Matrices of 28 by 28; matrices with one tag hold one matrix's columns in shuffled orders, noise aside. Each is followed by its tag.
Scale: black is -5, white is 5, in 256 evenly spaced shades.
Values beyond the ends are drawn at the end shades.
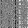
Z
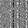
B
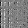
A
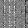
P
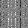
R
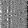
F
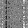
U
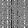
Z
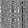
F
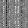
P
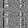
R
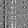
U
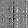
F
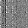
P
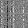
F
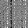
Z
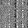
B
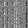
A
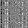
A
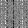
Z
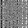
Z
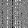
Z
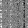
B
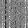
U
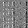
A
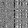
B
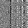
P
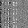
A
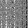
U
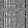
R
